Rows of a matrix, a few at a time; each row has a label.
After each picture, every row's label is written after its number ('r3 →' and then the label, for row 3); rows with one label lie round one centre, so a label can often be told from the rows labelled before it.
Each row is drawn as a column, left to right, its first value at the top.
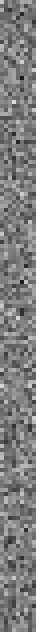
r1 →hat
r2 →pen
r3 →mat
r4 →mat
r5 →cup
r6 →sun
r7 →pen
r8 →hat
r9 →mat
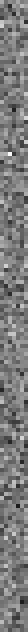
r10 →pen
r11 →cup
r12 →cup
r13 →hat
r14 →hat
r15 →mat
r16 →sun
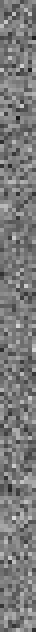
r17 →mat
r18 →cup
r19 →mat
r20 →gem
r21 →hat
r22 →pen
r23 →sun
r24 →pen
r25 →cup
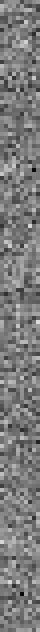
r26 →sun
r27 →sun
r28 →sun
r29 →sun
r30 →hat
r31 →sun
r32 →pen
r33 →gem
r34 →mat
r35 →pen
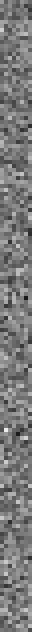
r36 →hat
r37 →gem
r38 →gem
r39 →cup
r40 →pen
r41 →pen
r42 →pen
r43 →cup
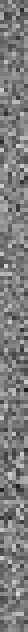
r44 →mat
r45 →sun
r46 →cup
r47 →sun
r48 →pen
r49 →gem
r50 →sun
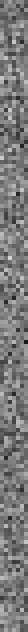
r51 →cup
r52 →pen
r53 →mat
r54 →pen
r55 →hat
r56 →gem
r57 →cup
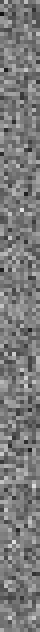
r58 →hat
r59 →pen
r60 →gem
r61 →cup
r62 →mat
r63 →mat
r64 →hat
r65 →cup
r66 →cup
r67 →hat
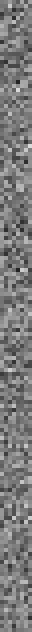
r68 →hat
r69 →cup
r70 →mat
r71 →gem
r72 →hat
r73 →pen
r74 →mat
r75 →gem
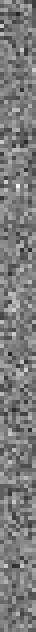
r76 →sun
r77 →pen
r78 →gem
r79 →mat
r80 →mat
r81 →sun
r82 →mat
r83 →sun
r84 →gem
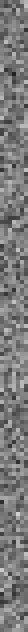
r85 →gem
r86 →pen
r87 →pen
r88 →hat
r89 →gem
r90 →hat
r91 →mat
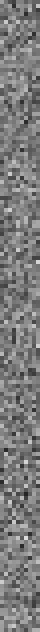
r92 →pen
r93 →gem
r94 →sun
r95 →cup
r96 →gem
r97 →pen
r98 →cup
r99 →sun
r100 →gem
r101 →gem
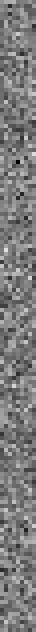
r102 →sun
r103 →pen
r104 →cup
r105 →hat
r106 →pen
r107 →hat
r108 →pen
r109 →cup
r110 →cup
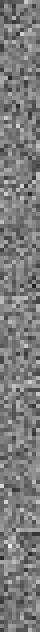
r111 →cup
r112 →sun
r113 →sun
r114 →cup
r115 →sun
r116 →mat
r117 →hat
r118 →hat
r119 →pen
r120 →hat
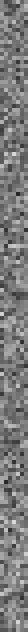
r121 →pen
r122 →cup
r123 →cup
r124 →cup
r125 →hat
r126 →sun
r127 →mat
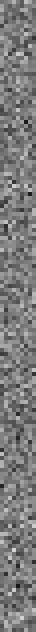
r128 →gem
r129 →sun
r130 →pen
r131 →gem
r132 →mat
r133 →cup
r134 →pen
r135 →hat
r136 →mat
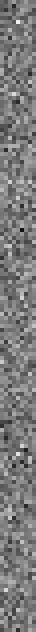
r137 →gem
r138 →cup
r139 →pen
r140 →cup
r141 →gem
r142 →gem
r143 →sun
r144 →cup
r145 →mat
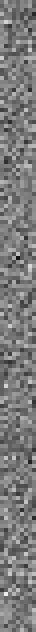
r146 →pen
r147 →pen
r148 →gem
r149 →cup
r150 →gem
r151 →gem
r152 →mat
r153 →sun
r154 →cup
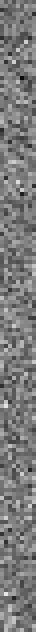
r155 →gem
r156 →pen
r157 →cup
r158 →cup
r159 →mat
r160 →hat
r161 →sun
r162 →sun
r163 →sun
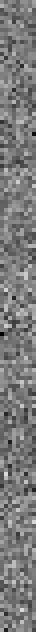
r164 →mat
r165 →sun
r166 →cup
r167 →sun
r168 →pen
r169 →hat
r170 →mat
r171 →sun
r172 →mat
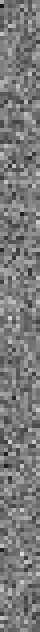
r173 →cup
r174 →cup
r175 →cup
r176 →hat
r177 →cup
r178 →pen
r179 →sun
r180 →gem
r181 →mat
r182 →hat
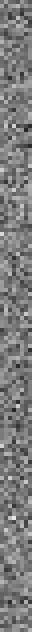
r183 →sun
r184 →mat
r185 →gem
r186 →gem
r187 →mat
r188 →cup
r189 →gem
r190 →mat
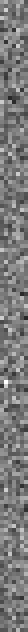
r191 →mat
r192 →hat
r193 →pen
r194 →cup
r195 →hat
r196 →sun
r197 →sun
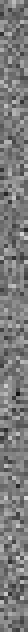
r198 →cup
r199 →pen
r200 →hat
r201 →mat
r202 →mat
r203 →gem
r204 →gem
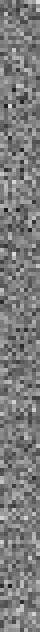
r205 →gem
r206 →pen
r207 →cup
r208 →pen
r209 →cup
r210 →pen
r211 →hat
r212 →gem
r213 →cup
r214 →sun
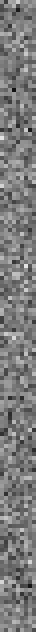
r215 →pen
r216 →pen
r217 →hat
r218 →sun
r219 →cup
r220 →hat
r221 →sun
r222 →gem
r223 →sun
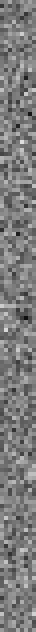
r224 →cup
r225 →pen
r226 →hat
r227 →pen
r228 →cup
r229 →sun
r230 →sun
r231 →sun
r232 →hat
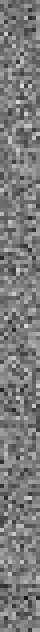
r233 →gem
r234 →hat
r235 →gem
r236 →gem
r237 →mat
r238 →pen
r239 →mat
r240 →gem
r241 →gem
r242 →hat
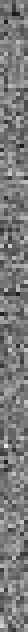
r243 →cup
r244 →sun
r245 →cup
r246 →cup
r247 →sun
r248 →sun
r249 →pen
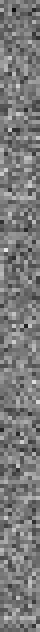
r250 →sun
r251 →gem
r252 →mat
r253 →gem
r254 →pen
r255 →gem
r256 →sun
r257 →cup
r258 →gem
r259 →pen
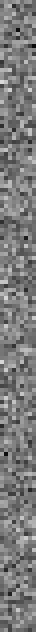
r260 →mat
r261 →mat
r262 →mat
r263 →pen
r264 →cup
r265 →sun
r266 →cup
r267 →cup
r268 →cup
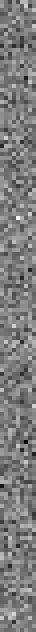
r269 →mat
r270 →pen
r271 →gem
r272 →gem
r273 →pen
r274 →cup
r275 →hat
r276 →cup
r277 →sun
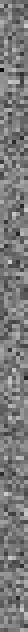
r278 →pen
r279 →cup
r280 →mat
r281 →mat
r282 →mat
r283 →hat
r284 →pen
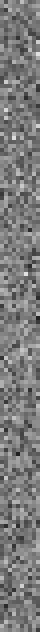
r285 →hat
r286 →mat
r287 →hat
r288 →pen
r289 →sun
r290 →pen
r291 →hat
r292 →gem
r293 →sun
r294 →sun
